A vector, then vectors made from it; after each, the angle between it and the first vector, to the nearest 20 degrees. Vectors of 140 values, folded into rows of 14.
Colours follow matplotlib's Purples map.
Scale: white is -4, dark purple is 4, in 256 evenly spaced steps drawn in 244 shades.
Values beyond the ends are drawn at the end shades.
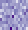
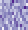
120 degrees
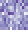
120 degrees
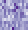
100 degrees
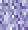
140 degrees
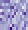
40 degrees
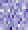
40 degrees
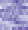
120 degrees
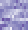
120 degrees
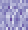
120 degrees
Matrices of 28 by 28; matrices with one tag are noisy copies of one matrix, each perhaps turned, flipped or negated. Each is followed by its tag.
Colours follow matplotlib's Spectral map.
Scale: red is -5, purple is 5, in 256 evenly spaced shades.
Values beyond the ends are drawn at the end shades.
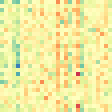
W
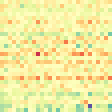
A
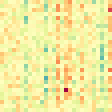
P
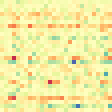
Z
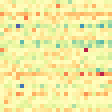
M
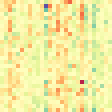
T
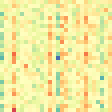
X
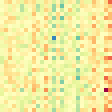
A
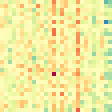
A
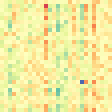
T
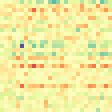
P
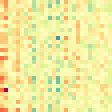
A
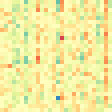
Z
